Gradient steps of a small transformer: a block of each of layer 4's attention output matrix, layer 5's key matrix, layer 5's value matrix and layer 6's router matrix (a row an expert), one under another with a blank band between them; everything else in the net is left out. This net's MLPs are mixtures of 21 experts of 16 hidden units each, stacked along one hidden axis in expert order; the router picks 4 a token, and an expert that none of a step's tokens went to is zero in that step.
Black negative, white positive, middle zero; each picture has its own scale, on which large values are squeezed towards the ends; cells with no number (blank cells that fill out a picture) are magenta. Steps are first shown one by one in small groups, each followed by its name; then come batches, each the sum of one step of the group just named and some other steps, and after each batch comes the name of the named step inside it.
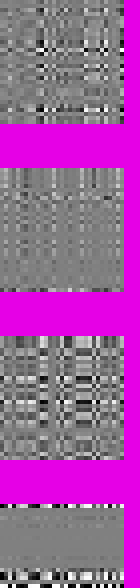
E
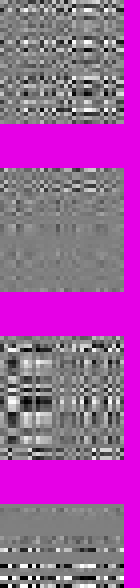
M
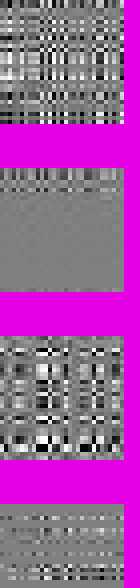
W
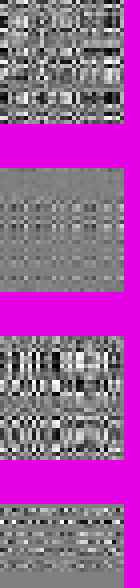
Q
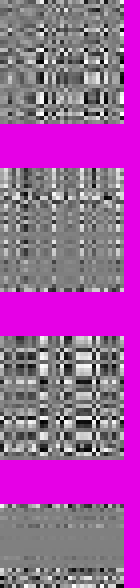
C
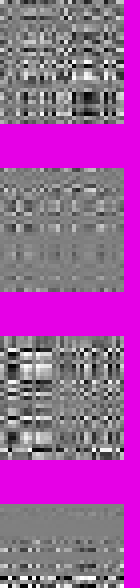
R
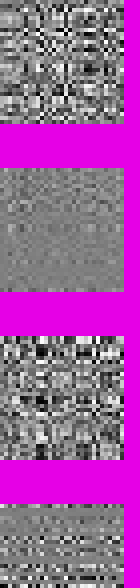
M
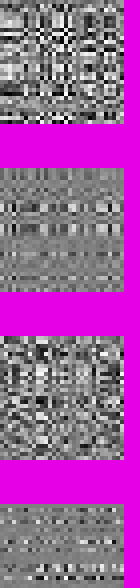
W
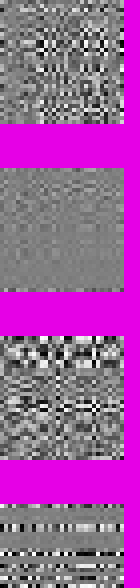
M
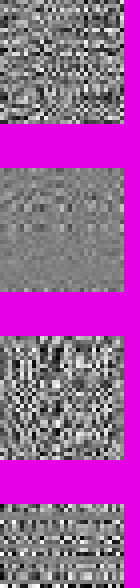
Q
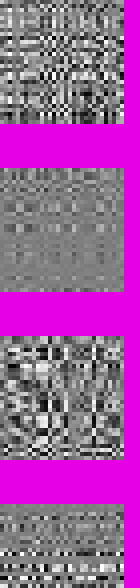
R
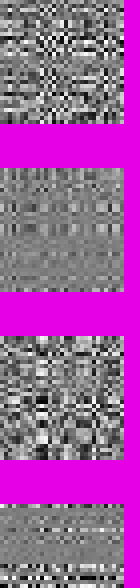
M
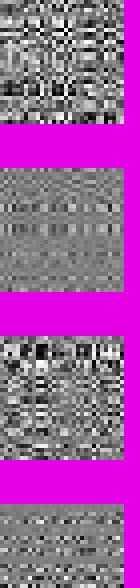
M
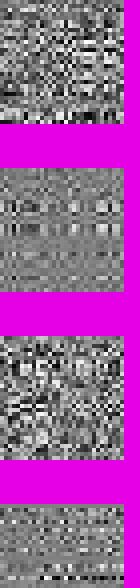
Q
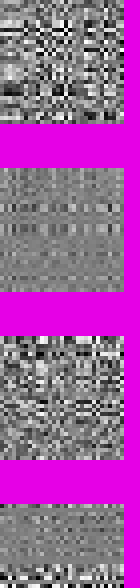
E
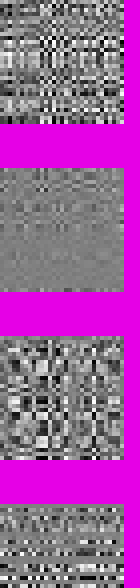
M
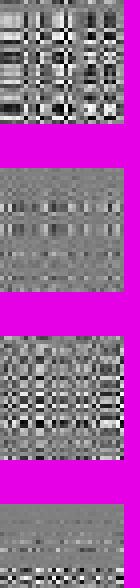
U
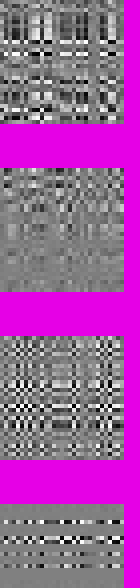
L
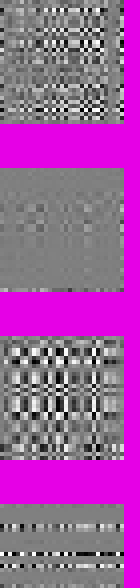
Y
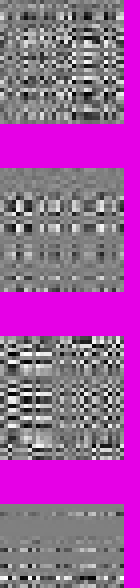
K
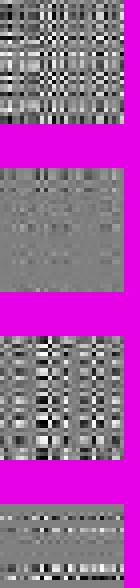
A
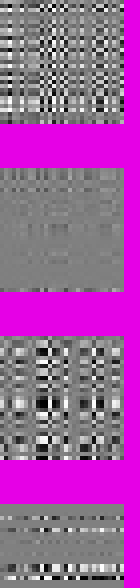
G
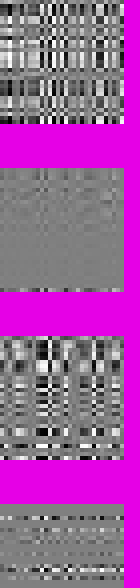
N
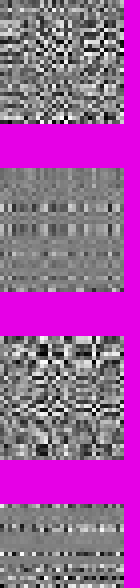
U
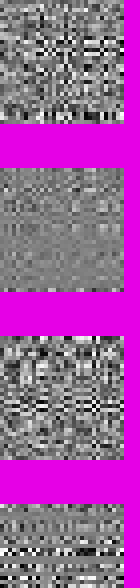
U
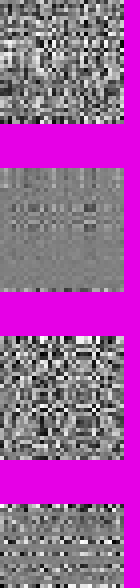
N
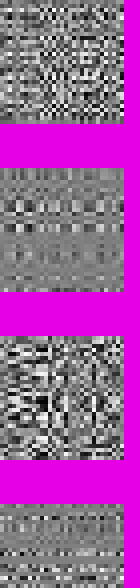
K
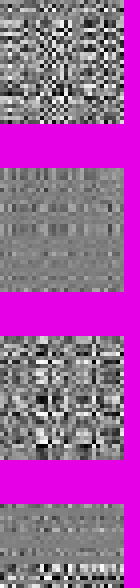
G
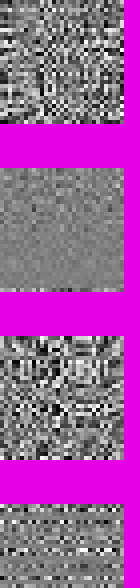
L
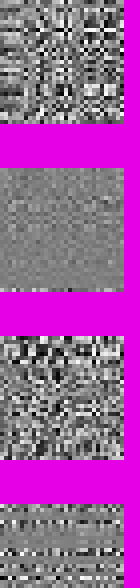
Y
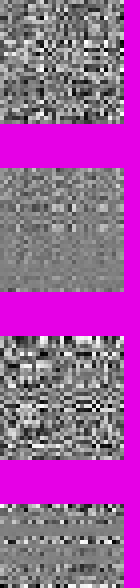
L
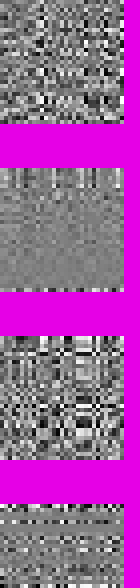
L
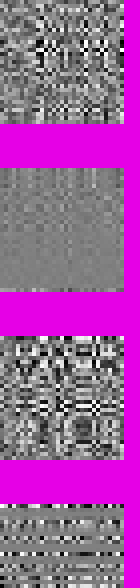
Y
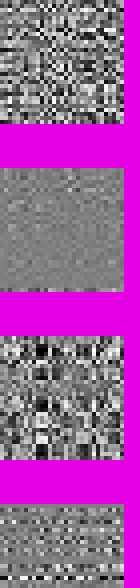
G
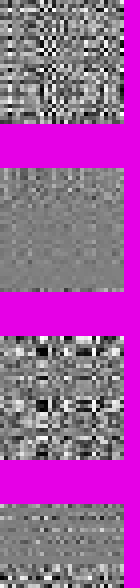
G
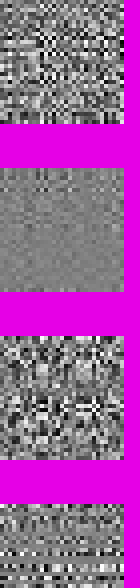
A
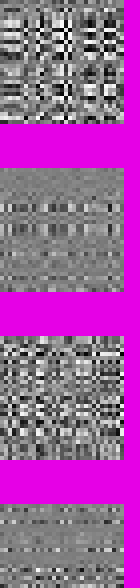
U
